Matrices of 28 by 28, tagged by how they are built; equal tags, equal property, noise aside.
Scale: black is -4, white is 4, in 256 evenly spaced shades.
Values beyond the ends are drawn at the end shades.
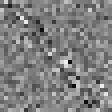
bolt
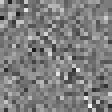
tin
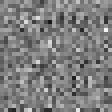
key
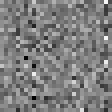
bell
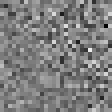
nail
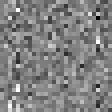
bell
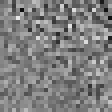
nail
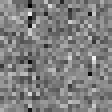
bell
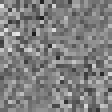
tin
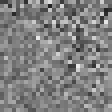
nail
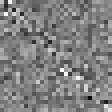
bolt
